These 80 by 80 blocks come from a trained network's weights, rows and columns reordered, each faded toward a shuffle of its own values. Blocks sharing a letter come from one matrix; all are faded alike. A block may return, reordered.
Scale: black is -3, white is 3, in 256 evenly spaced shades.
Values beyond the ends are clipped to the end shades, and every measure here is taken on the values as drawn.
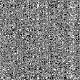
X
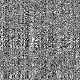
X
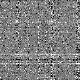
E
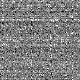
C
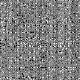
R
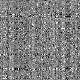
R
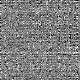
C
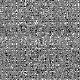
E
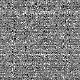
C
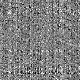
X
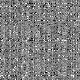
R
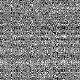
C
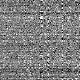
C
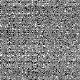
C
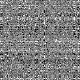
C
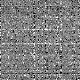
E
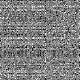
C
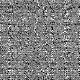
C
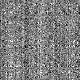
X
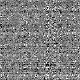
C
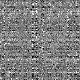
C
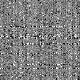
R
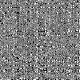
R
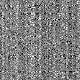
R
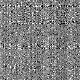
R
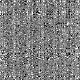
R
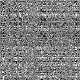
C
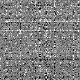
E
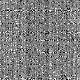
R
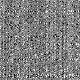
R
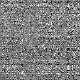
C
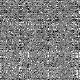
E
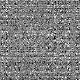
C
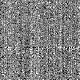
X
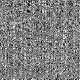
X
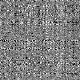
R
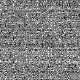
C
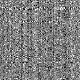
X
